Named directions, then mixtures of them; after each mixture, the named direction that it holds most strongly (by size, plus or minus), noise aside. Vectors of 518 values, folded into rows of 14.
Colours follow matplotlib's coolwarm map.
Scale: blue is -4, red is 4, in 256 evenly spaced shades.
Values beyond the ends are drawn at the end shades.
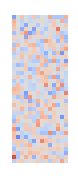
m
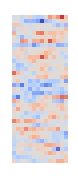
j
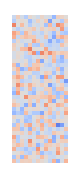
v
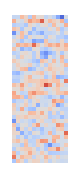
j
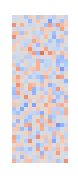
v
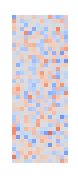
m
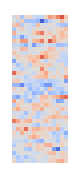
j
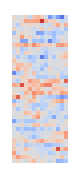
j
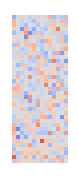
m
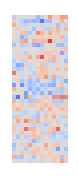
j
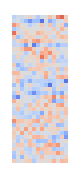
j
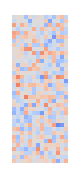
v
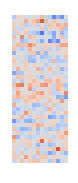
j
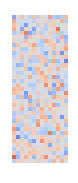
m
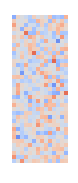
m
